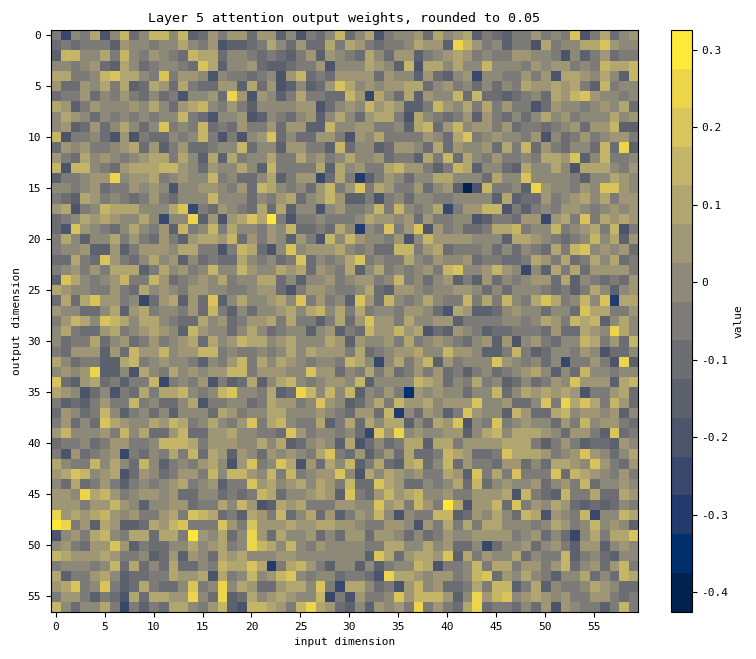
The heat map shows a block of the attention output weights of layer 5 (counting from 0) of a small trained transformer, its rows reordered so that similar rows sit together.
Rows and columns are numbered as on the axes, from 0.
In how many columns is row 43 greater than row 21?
26
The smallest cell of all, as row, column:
15, 42
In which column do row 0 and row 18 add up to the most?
22
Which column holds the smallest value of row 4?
43
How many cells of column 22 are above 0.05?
18
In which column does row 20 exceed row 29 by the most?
38
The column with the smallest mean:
50
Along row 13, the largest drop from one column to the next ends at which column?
1
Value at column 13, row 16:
0
